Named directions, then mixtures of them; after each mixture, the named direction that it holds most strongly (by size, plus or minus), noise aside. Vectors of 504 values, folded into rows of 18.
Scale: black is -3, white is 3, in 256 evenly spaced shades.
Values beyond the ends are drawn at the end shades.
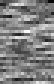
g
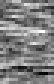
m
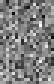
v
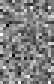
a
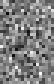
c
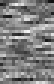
g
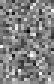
c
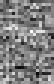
v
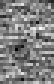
g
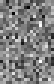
v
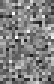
v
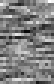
g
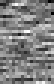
g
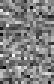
a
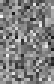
v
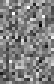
v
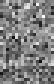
v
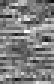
g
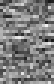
g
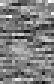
g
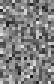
a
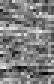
m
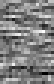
m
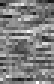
g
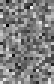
a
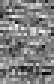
m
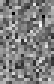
v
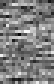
g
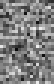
c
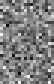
a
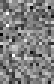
a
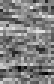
m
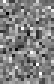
c
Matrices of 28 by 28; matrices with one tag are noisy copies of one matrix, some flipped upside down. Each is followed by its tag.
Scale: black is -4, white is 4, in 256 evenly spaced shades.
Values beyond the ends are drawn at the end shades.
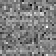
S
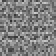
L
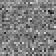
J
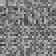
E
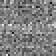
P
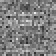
S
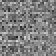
L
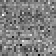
S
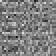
L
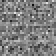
L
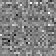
J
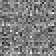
J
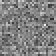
J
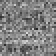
S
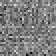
E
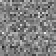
L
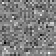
J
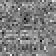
S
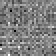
E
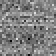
S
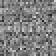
P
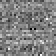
S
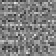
L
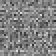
E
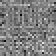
E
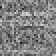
S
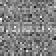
P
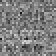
S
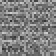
L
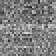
P
